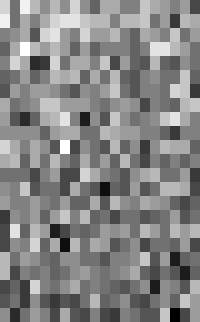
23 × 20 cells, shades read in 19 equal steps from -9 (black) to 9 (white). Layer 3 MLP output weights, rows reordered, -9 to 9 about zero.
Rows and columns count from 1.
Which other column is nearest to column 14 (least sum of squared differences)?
13
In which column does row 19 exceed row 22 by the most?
15
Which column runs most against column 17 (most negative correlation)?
11
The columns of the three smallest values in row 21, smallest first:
16, 3, 1
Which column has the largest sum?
6
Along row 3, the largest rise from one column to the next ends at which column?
5
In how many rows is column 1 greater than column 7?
10
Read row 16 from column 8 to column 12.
0 4 -2 -1 -4
